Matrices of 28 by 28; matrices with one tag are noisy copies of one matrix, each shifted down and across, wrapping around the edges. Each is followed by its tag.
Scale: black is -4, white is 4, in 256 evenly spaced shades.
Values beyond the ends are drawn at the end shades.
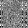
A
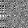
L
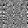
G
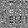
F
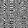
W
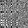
F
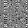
W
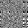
G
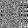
A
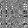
F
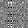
L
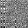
L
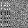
A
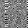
W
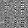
W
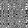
F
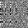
F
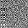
L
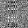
A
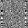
G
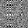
L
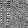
W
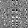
G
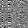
W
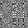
F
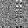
G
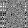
A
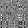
F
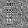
L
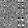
G
